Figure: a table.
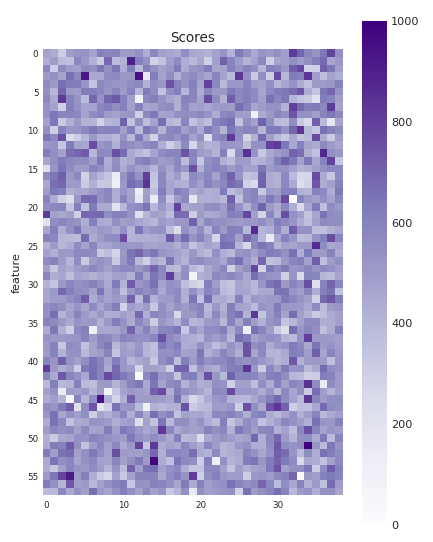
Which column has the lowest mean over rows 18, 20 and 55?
33
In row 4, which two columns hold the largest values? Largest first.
21, 16
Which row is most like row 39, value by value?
38
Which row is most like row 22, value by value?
15
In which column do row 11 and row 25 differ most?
2
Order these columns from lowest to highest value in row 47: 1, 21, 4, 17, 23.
17, 21, 4, 23, 1
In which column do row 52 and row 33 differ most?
14
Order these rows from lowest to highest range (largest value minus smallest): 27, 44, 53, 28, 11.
27, 28, 11, 44, 53
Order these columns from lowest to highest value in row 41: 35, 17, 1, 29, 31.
35, 1, 29, 31, 17
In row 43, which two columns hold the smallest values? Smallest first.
36, 24
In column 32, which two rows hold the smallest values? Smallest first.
19, 46
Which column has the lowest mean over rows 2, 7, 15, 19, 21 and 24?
12
